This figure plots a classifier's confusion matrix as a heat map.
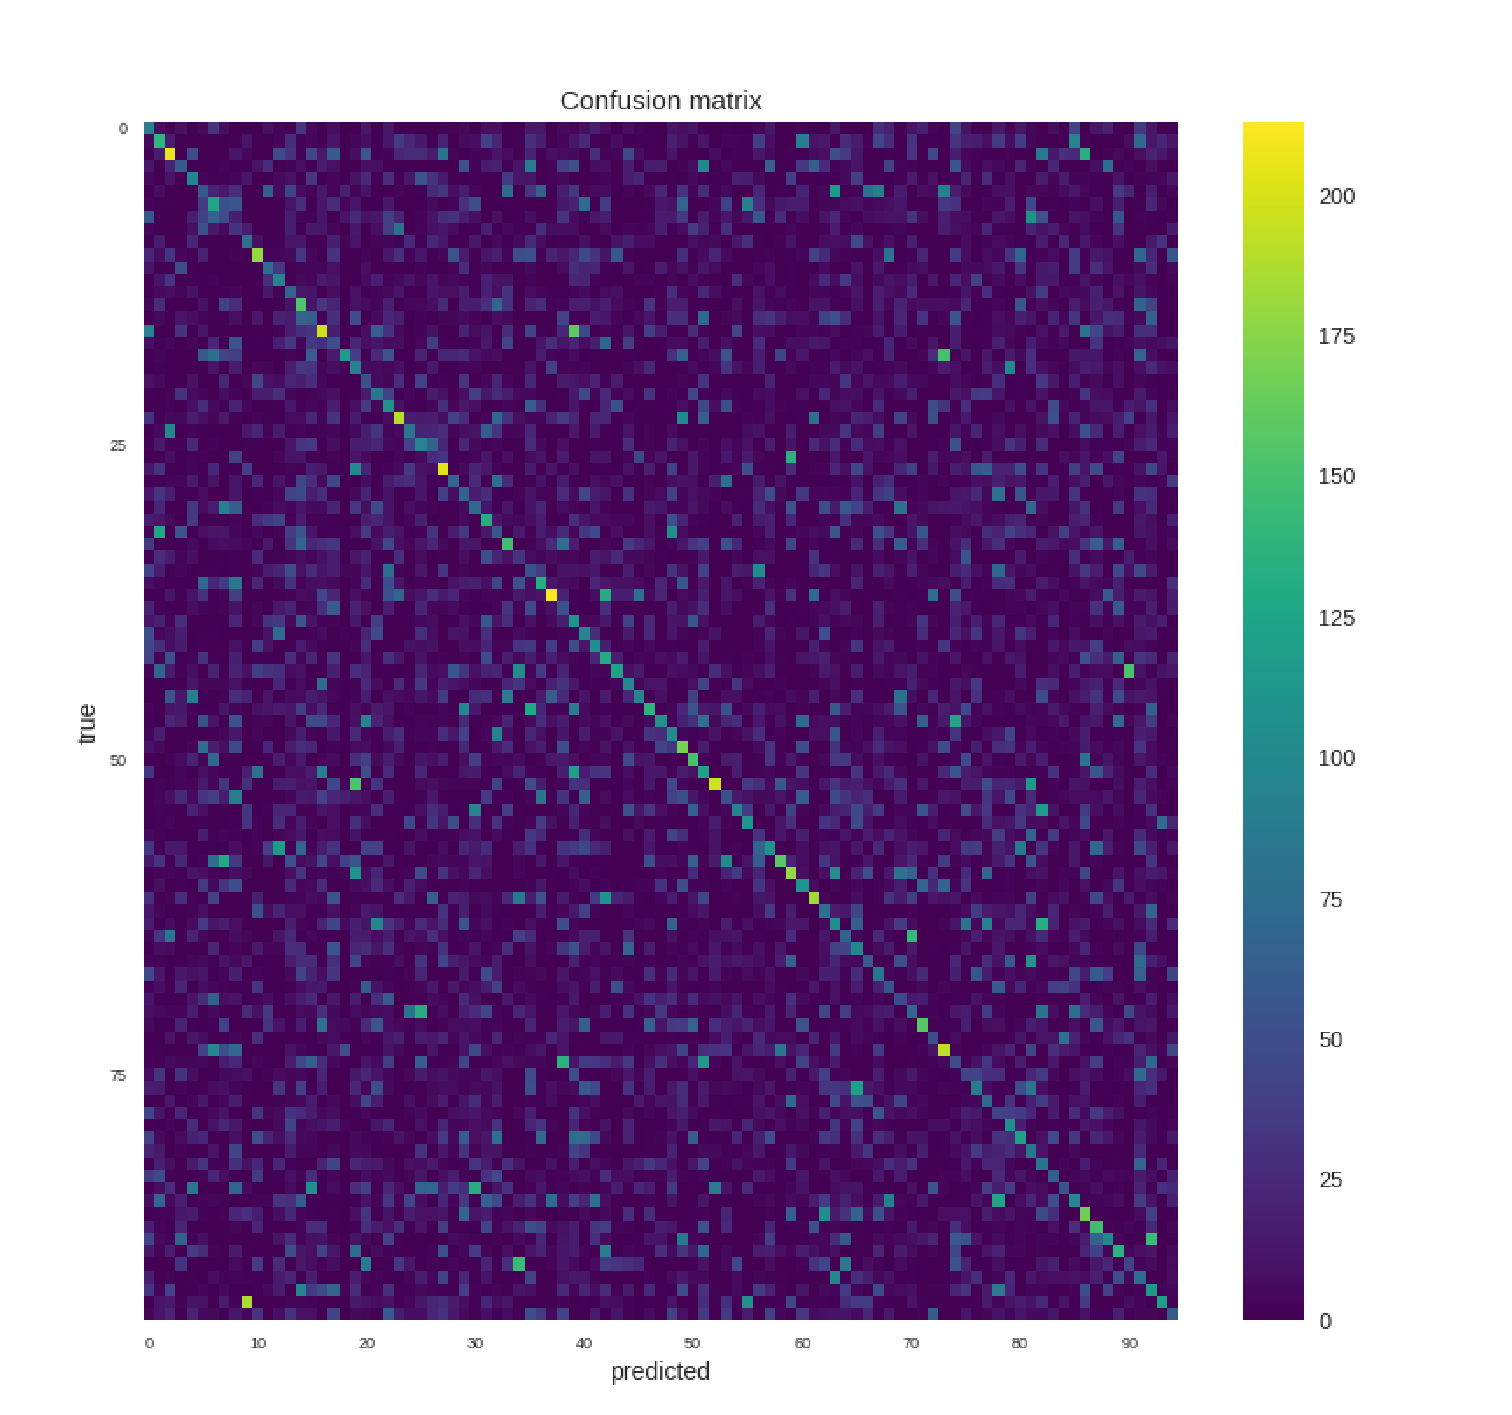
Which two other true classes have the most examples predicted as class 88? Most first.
3, 37
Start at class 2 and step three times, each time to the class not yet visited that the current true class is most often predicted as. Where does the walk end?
92
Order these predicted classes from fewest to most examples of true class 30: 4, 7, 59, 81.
4, 59, 81, 7
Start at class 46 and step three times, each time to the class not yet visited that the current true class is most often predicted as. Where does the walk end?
81
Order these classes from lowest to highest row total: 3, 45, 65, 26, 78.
26, 78, 65, 3, 45
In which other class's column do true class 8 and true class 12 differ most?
23
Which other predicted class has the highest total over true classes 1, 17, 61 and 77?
42
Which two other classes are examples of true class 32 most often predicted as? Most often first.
1, 48
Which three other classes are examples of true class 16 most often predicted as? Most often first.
39, 0, 86
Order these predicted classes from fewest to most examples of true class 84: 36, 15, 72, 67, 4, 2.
67, 36, 2, 72, 4, 15
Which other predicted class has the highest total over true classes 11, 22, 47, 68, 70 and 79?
20
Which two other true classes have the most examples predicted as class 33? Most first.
45, 5
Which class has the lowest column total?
18
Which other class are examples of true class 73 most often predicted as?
6
